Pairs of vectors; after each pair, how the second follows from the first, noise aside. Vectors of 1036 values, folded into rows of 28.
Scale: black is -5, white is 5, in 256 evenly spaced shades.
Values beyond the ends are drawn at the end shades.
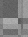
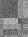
copied.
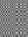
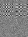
partly zeroed.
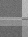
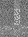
wrapped around, partly zeroed.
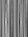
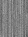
wrapped around, negated, shrunk.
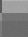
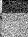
negated, scaled up.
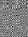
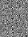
sign-scrambled.
